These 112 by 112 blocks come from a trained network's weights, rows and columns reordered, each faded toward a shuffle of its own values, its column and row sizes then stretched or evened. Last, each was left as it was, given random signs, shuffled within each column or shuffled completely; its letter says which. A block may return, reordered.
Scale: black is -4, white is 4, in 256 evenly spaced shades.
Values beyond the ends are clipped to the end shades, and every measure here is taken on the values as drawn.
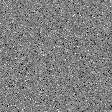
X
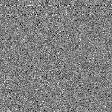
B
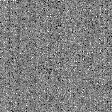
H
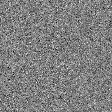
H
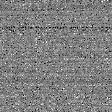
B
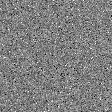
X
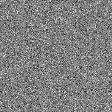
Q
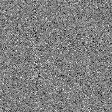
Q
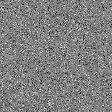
H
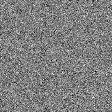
Q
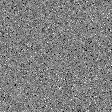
X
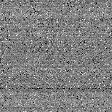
B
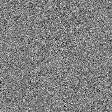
Q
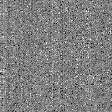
B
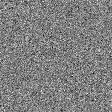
X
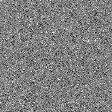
Q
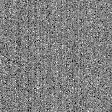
H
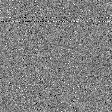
Q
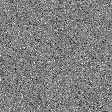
X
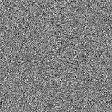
B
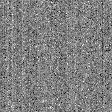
H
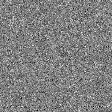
Q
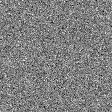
X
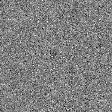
Q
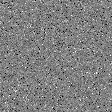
X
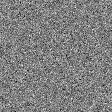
X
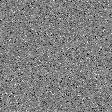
X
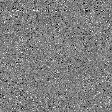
Q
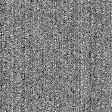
H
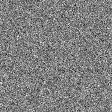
X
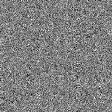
B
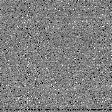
B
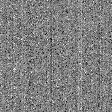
H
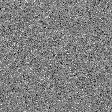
X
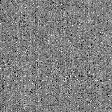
B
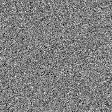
Q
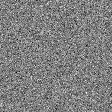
X
